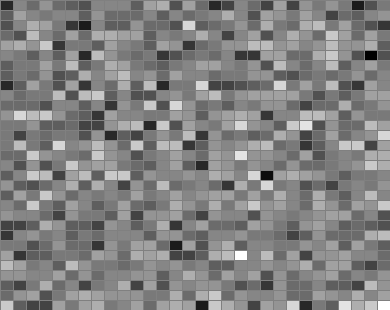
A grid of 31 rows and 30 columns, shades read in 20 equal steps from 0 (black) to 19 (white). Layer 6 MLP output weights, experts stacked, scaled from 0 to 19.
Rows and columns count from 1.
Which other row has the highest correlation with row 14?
31
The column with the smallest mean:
7
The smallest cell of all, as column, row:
29, 6
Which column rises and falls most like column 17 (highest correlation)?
28
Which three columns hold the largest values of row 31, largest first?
30, 27, 23
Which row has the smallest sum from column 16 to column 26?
1
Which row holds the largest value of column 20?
18
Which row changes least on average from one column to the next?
24
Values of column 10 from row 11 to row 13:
11 10 13
